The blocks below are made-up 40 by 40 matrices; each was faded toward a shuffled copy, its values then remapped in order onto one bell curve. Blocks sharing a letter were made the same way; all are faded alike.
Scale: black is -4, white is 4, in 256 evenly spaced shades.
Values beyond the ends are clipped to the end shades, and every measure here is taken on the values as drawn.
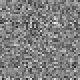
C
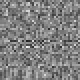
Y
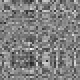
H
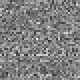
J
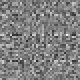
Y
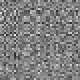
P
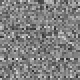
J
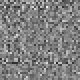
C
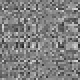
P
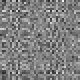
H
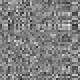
H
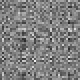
H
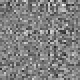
Y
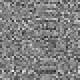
Y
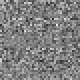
J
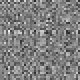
P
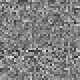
J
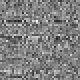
C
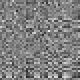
H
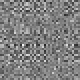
H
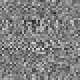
Y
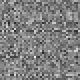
C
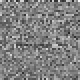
J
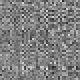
P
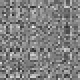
P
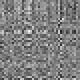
H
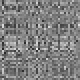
H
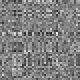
H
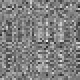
P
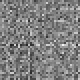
C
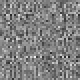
Y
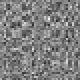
P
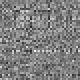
Y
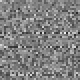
J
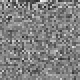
J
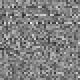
J
